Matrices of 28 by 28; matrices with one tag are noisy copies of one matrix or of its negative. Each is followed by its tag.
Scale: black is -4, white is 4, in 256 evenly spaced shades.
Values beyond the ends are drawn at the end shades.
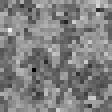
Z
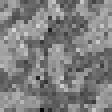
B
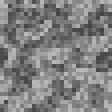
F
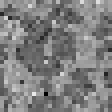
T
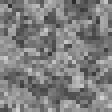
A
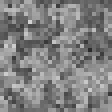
Z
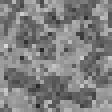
A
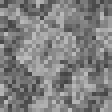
T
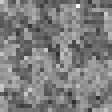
Z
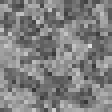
A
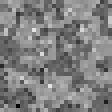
A
